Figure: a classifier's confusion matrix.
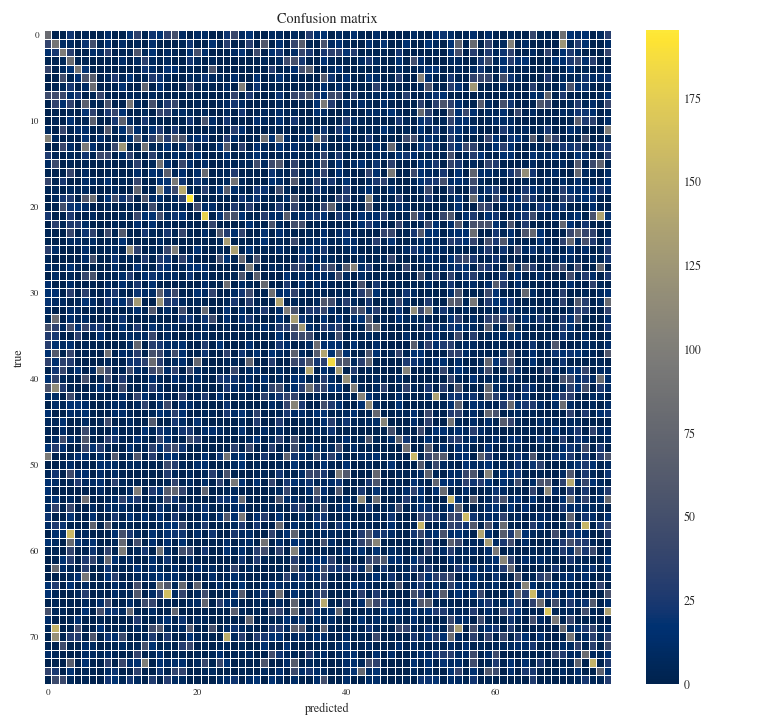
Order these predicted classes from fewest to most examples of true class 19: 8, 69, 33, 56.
56, 8, 69, 33
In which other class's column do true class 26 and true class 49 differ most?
0
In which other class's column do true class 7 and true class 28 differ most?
67
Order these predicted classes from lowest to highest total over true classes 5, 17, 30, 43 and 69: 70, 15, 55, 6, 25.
70, 6, 25, 15, 55
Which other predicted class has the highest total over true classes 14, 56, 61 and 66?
37
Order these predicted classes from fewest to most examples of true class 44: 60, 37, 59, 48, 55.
48, 37, 55, 60, 59
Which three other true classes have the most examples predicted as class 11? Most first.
25, 8, 67
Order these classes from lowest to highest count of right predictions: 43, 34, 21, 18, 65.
43, 34, 18, 65, 21
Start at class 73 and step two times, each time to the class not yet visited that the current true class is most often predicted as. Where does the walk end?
10
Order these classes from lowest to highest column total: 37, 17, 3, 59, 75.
17, 3, 75, 59, 37
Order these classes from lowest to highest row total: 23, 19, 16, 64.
64, 16, 23, 19
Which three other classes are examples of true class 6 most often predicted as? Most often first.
57, 26, 13
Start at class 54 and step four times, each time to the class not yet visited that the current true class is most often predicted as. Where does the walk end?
24
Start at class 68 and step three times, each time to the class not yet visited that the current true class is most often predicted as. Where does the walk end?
1
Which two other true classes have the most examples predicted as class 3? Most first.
58, 59
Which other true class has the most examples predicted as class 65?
23
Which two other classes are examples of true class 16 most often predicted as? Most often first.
64, 46
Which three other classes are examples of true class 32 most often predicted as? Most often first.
49, 51, 21
